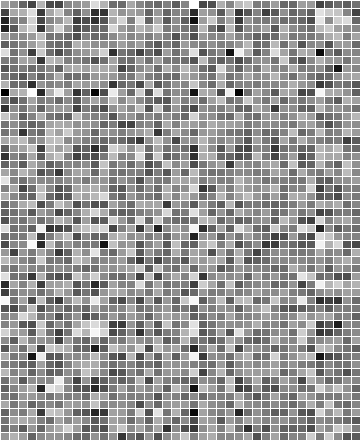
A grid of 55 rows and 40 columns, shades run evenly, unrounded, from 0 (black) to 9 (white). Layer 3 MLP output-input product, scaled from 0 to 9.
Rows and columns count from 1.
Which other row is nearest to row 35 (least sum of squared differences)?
47
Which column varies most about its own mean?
22
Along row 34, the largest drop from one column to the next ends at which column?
17
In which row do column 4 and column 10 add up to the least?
45
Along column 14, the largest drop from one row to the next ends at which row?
55
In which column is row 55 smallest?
14
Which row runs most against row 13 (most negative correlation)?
18
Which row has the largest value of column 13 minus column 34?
12
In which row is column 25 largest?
9
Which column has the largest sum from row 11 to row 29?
33
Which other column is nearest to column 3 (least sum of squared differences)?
32
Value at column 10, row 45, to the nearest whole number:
5
